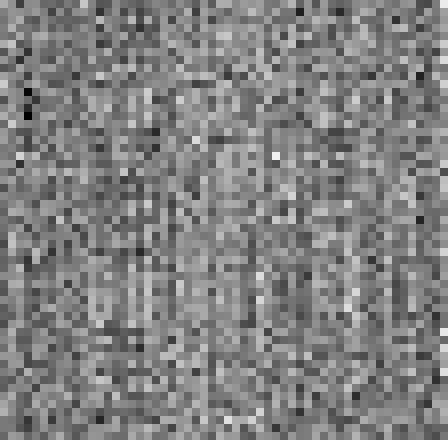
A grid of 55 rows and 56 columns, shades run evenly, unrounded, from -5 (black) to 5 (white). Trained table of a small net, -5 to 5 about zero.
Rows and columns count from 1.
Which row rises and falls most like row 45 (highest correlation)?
51
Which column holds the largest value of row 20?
35
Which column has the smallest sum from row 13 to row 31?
20
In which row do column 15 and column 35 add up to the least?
48
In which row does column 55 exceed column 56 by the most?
22
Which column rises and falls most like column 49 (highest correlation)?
19
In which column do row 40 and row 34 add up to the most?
45
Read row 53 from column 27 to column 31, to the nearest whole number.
0 -1 4 2 2
